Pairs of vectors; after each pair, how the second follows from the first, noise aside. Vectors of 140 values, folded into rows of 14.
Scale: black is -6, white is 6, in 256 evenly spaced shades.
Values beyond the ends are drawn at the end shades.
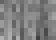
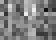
wrapped around, negated, scaled up.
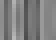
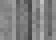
reversed.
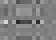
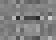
reversed.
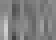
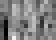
negated, scaled up.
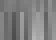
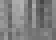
reversed.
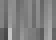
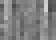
reversed.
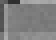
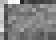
negated, scaled up.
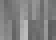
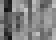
wrapped around, negated, scaled up.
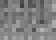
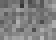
copied.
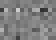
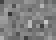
shuffled.
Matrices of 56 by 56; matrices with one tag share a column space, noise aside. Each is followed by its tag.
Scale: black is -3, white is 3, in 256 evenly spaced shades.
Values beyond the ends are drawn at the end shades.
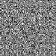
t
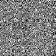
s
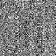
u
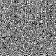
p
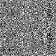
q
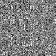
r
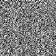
s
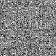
p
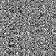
t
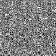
q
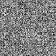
q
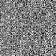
u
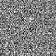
t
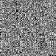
q
